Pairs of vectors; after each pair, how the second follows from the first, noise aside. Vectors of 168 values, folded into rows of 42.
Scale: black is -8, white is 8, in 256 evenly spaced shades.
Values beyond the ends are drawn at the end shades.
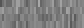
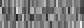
wrapped around, negated, scaled up.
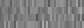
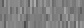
wrapped around, partly zeroed.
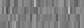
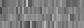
shuffled.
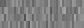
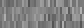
shuffled.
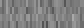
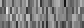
scaled up.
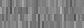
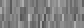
copied.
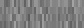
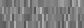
copied.
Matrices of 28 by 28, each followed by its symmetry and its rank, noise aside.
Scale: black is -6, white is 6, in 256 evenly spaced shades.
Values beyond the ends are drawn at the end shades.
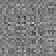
no symmetry, rank four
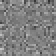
antisymmetric, rank six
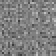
antisymmetric, rank six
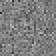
no symmetry, rank eight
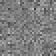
symmetric, rank six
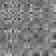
symmetric, rank four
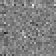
antisymmetric, rank eight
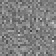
no symmetry, rank eight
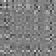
antisymmetric, rank four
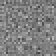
antisymmetric, rank eight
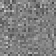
no symmetry, rank six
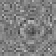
symmetric, rank four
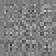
antisymmetric, rank four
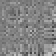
symmetric, rank four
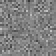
antisymmetric, rank eight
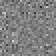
no symmetry, rank six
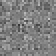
antisymmetric, rank four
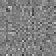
antisymmetric, rank six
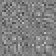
symmetric, rank four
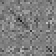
symmetric, rank four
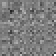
symmetric, rank four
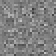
no symmetry, rank four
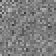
symmetric, rank eight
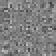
antisymmetric, rank six
